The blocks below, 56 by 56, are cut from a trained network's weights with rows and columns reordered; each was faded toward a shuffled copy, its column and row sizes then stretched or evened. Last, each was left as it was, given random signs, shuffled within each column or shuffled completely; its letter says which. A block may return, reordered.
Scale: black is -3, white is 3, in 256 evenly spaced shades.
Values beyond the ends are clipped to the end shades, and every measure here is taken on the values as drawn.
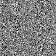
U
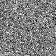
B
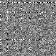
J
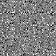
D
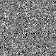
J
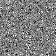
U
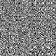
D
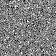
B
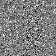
U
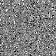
U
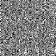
D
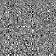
D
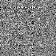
J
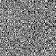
D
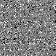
J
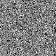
U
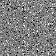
U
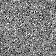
B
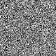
J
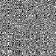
D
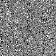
U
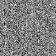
U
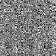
D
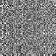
D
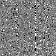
U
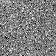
B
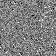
B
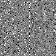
U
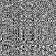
D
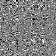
D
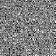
D
